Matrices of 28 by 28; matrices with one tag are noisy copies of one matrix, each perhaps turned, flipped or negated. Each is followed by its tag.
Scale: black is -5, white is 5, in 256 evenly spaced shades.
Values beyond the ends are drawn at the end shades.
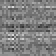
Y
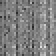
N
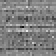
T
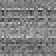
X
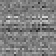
Y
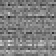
N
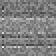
X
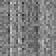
X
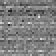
N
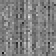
Y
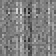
Y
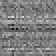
Y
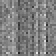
X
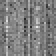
T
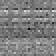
X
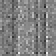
X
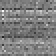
X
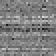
Y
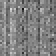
N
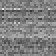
X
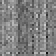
X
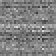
Y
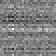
Y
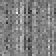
Y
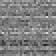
N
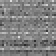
N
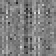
Y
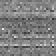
X
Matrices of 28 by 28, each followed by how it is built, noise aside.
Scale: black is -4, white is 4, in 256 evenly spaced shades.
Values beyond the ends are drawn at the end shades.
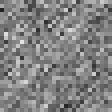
Hankel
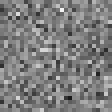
noise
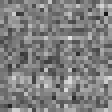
blocks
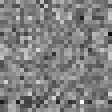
low rank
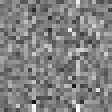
uneven columns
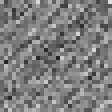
Hankel
